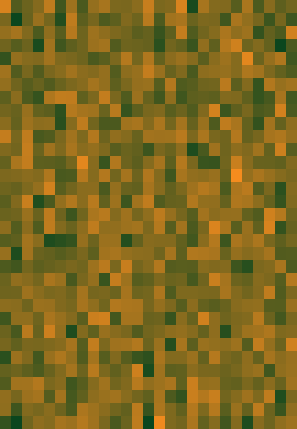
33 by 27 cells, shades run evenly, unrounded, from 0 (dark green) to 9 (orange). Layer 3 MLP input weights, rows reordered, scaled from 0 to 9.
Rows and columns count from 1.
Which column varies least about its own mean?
9
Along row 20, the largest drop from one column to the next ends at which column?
2
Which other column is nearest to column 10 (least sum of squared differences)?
19
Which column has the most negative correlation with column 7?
25
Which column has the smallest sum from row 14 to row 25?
26
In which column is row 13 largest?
8
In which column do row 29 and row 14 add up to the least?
16
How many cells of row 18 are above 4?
18
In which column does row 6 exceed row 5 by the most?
1
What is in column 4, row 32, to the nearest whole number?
4
